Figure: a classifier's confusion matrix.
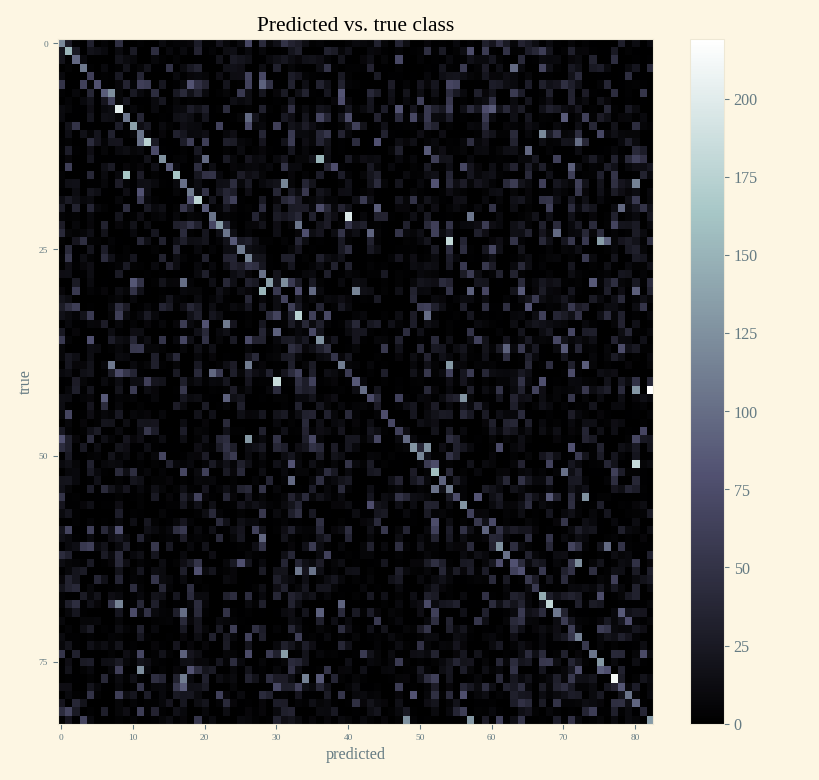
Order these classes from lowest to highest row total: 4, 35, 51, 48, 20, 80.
4, 35, 80, 51, 48, 20
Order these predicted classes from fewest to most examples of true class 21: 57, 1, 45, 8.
1, 8, 45, 57
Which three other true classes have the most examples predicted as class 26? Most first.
48, 39, 9
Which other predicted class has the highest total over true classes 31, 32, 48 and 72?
26
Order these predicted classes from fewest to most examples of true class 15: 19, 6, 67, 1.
6, 67, 19, 1
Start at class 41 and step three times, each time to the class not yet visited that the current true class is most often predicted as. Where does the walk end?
57
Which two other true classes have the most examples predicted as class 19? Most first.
64, 55
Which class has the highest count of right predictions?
77
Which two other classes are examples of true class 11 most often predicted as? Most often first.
67, 75
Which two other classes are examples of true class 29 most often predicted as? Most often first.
31, 17
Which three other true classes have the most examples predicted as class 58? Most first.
55, 36, 70
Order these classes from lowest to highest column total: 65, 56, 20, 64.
20, 65, 56, 64
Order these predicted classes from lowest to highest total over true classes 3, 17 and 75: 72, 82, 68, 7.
7, 82, 68, 72
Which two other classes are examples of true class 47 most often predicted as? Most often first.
81, 12
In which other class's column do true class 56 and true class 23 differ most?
69
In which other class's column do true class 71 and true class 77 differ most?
34
